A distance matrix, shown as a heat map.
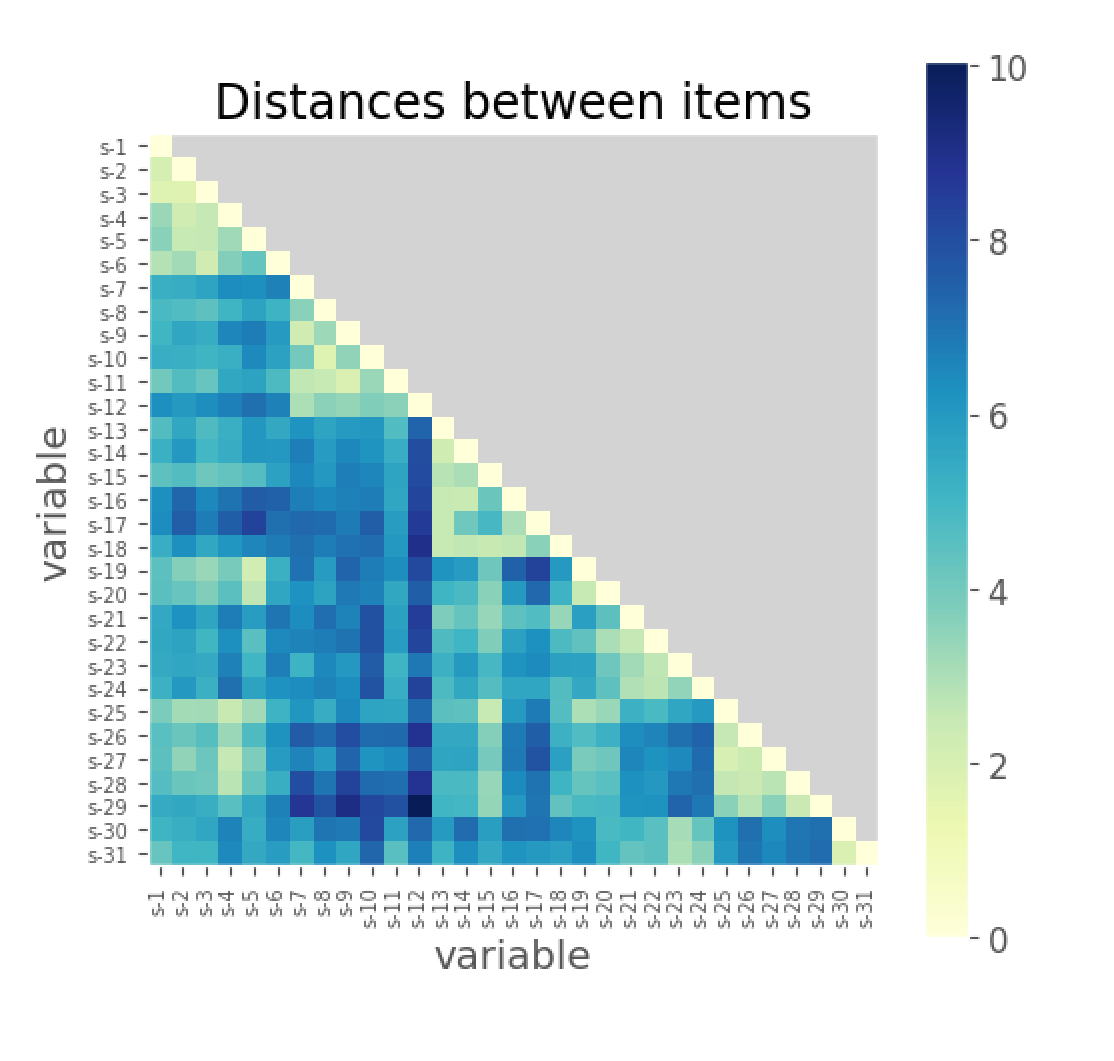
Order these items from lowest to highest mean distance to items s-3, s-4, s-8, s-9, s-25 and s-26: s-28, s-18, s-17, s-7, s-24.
s-28, s-7, s-18, s-24, s-17
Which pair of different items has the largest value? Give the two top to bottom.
s-12, s-29
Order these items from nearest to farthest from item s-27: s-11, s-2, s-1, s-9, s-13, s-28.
s-28, s-2, s-1, s-13, s-11, s-9
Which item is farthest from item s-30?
s-10
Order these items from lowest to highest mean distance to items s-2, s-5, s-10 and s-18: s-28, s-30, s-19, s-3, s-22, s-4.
s-3, s-4, s-19, s-28, s-22, s-30
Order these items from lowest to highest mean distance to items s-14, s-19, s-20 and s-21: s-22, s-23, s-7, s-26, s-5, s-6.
s-22, s-5, s-23, s-26, s-6, s-7
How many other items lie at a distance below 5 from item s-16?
6
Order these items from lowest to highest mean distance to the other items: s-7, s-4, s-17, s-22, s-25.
s-25, s-4, s-22, s-7, s-17
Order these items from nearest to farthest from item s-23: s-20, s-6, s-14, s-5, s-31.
s-31, s-20, s-5, s-14, s-6
